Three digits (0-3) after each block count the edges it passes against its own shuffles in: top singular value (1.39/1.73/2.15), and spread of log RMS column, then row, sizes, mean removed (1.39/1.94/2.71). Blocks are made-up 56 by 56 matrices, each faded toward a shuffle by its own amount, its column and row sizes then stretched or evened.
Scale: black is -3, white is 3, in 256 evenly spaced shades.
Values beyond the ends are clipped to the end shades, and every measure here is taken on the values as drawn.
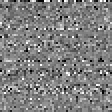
0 0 3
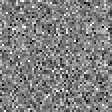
2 0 0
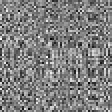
3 2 1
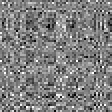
3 0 2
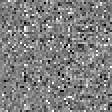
1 1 0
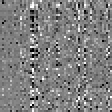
3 3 0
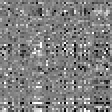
3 2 3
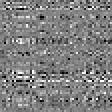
3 1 3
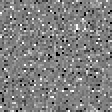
1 0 1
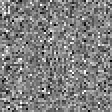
1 2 0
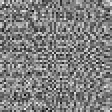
3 0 0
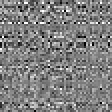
3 2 3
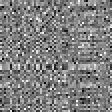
3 1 0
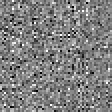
1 2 0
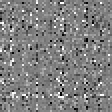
1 3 2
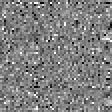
2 1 1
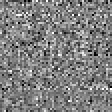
1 0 2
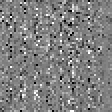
0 3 0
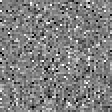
0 1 0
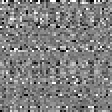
3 0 3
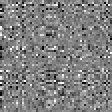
3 2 2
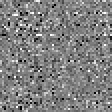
1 1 2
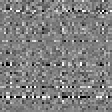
3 1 3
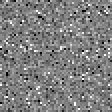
0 1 0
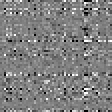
3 2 3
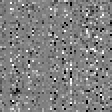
0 3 0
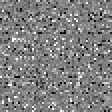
1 0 2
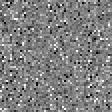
0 1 0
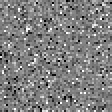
1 0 0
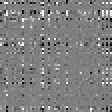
3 3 3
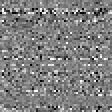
1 1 3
